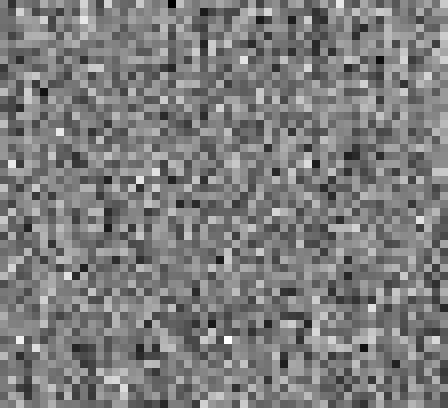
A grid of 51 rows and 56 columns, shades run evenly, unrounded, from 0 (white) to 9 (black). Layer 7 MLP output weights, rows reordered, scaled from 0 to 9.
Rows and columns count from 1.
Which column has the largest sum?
26
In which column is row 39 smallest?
47
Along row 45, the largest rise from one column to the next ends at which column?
36
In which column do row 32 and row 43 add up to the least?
29
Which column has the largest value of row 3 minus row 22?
37
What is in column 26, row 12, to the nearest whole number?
6
